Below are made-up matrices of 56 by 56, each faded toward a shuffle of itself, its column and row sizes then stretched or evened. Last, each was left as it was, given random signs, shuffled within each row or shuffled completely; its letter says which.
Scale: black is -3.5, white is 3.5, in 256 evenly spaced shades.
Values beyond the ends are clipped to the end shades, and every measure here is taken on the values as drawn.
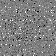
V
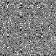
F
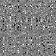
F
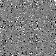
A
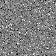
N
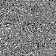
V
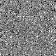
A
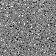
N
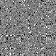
F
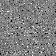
V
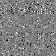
F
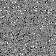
V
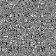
F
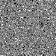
V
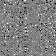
F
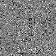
A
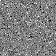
V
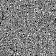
N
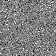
N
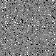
A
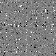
A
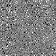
F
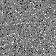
N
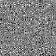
F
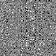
F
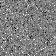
N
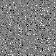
A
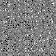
F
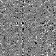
F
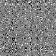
F
